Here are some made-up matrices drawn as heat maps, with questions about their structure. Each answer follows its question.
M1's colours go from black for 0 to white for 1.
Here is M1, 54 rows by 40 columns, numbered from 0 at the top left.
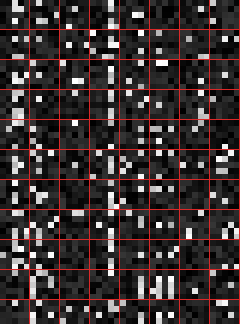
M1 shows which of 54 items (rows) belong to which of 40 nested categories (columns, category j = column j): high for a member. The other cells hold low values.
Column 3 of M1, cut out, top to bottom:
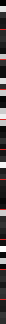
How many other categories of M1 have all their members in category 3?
8
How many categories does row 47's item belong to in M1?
6
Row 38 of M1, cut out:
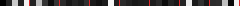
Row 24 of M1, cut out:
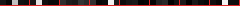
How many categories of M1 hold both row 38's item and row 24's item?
4
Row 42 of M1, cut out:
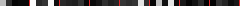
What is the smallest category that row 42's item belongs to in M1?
0
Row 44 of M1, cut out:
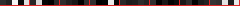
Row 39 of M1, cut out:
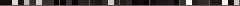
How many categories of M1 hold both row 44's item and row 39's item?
6
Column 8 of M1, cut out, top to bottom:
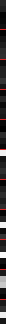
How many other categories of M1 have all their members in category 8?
3
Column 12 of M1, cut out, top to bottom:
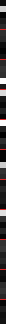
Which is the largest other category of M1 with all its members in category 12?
21
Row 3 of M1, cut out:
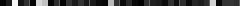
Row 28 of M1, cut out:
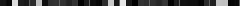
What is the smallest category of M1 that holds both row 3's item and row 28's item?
6
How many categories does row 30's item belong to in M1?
2
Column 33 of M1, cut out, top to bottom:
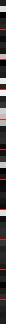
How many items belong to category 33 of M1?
9
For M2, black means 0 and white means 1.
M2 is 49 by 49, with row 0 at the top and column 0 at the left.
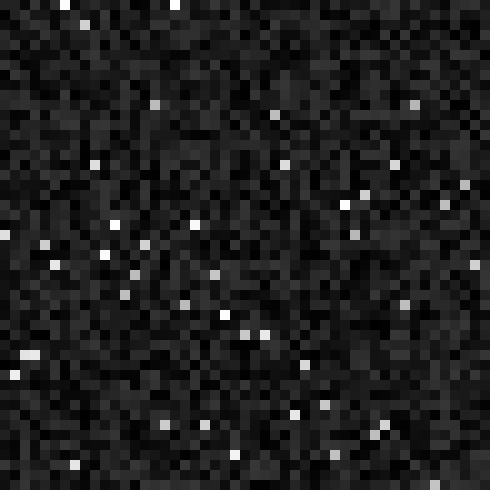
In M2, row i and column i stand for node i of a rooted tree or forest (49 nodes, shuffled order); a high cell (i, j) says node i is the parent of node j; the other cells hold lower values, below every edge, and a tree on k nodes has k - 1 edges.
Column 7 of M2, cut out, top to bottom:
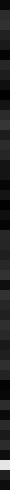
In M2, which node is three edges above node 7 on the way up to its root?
30
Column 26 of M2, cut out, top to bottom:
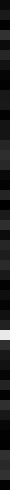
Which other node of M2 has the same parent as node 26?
24
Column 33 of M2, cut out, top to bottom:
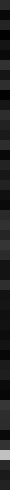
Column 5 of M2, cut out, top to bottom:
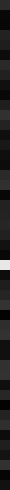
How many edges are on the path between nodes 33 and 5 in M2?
2
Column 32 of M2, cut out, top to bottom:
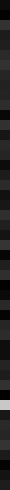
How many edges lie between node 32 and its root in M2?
6
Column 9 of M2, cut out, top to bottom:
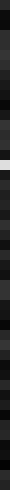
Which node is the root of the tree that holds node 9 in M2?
42
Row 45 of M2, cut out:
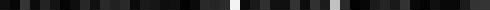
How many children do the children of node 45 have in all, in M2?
4
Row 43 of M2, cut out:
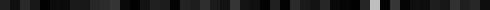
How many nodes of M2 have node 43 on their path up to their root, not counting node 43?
2
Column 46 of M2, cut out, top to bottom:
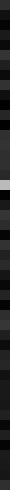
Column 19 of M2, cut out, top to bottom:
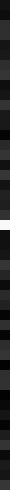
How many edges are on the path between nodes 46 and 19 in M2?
4
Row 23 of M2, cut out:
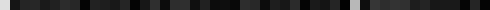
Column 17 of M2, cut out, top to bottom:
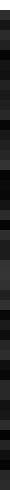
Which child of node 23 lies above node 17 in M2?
0
